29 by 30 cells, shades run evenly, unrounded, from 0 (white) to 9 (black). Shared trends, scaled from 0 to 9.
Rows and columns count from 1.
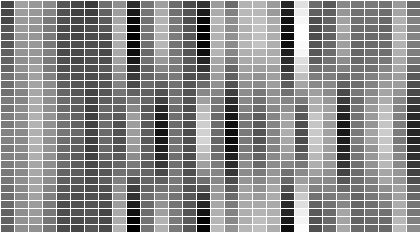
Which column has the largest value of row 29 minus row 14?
15
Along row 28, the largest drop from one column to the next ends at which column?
22
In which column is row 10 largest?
10
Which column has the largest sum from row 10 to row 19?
17
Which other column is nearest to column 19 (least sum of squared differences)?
16
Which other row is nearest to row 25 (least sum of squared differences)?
9
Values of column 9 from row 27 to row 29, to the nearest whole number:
3 3 3
